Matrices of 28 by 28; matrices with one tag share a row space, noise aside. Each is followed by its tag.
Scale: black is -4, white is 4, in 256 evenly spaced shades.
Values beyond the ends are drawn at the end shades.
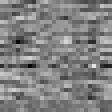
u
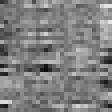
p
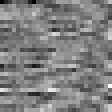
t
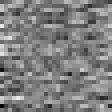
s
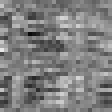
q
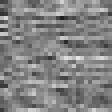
q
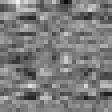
u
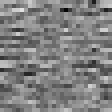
u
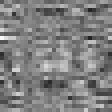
s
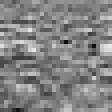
u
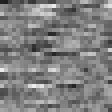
t
